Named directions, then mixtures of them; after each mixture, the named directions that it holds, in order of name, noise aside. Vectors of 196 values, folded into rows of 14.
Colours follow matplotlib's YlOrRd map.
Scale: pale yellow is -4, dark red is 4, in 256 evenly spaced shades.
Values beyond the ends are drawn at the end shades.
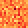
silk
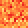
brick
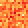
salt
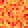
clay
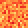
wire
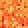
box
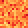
clay.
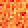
salt.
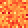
clay, wire.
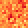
brick, salt, wire.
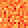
silk, wire.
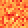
box, brick.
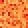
clay.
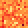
box.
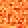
brick, clay, silk.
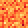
box, salt.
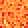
box, clay.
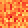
brick, salt.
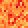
brick, clay, wire.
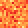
salt, silk.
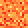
brick, clay, wire.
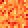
box, clay, wire.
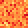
clay.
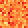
clay, salt, wire.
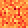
silk.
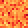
clay.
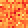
salt.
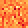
box, silk.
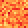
clay, silk.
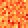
clay, silk, wire.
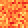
salt, wire.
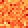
clay.
